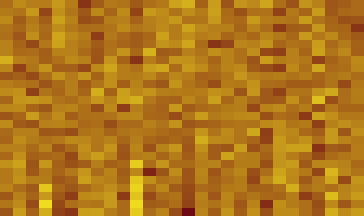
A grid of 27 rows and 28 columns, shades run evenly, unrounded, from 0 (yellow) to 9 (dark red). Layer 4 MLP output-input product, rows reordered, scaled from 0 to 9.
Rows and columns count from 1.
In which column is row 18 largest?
21
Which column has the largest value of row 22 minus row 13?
25
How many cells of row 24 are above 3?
25
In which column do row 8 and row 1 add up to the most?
11
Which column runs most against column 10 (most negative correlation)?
22
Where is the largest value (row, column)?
27, 15
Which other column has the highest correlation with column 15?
5
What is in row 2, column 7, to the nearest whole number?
6
